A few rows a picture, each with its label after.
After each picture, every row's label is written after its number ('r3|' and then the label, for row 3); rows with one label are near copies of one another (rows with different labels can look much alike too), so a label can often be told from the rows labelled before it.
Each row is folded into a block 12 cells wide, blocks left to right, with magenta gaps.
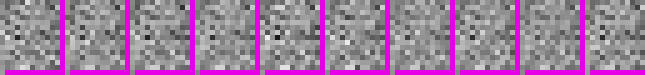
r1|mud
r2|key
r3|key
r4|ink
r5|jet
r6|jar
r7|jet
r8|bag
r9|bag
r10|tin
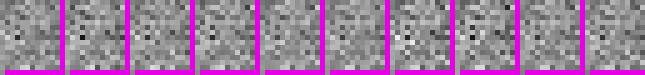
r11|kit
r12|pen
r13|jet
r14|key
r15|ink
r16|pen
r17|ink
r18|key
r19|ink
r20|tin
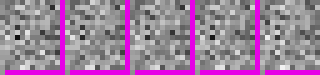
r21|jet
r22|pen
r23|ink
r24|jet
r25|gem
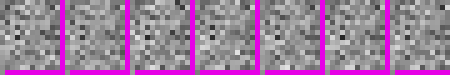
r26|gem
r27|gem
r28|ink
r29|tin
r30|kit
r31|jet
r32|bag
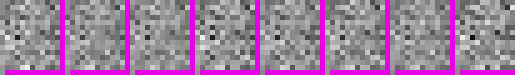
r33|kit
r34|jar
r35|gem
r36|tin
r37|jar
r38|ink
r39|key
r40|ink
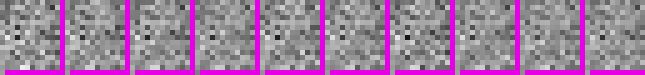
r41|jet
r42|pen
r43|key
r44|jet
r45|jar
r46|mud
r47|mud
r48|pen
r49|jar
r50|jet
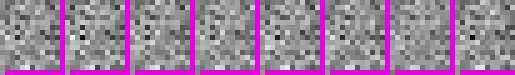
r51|kit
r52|mud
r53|key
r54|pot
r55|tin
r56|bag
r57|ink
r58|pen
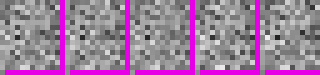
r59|gem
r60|tin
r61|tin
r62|bag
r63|ink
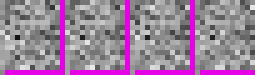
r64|jar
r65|pen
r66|gem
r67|tin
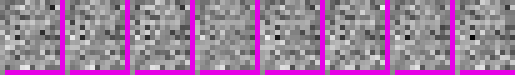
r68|ink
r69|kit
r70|gem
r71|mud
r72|mud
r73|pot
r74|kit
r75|pen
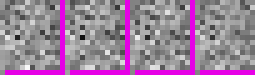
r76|kit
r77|key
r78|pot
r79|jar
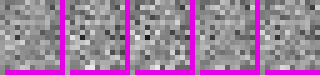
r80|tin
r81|kit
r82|bag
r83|ink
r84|jet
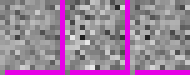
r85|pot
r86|ink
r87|pot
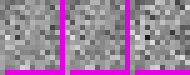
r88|kit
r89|mud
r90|ink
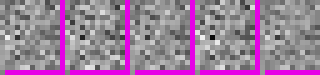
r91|jar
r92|pot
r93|pot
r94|jar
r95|jet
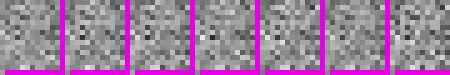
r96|kit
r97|gem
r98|mud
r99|jet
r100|ink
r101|pot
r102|pot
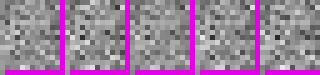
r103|gem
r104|ink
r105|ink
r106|jar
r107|pot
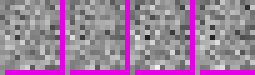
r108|bag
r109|kit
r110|bag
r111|key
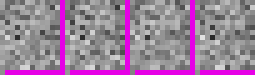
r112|pen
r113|pot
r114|gem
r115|pen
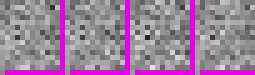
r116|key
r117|bag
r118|tin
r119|pen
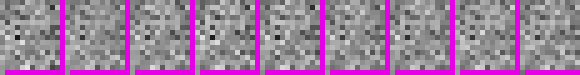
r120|pen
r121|mud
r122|gem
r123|key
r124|key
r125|bag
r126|gem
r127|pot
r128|bag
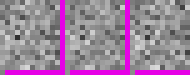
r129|bag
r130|tin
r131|tin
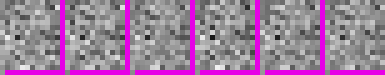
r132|pot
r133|pot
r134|kit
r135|jet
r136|jet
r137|ink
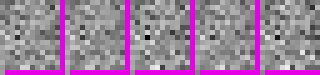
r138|jet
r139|mud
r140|pen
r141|kit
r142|kit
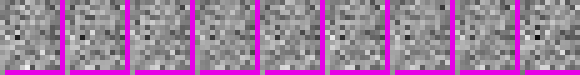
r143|kit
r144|pot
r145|key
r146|mud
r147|pen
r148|jar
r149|mud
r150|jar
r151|jet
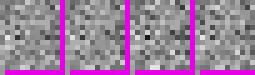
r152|jet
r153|mud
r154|jet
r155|bag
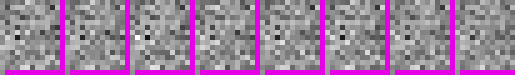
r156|pen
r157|ink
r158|jar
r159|ink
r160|key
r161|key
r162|jar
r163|tin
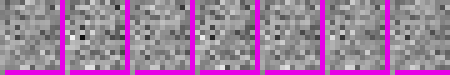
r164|pen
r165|jet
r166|gem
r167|jar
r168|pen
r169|jet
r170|pen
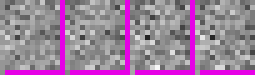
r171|tin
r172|ink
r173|kit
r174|mud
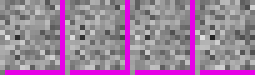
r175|jar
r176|jet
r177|mud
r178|tin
